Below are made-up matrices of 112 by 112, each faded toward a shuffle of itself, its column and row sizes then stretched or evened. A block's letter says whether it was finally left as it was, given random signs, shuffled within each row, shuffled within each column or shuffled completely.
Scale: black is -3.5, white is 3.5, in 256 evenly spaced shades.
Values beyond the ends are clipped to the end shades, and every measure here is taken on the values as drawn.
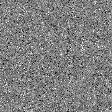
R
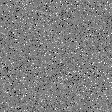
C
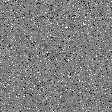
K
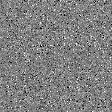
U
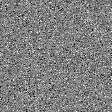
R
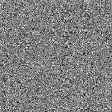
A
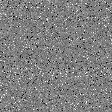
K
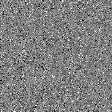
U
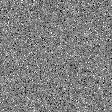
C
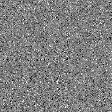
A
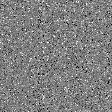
R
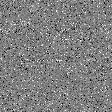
K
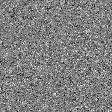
K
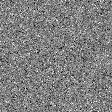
C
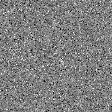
U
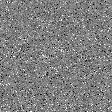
K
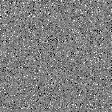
A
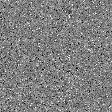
R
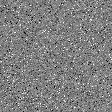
C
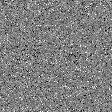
K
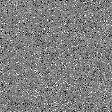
U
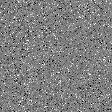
R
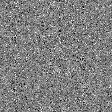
R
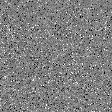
K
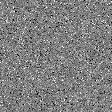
K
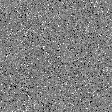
R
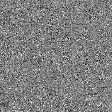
U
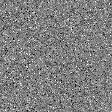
R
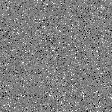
A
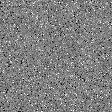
C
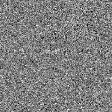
A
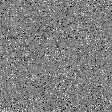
K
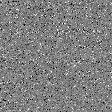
K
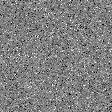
C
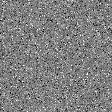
R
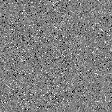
A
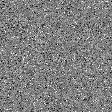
K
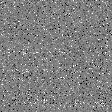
U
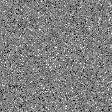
R
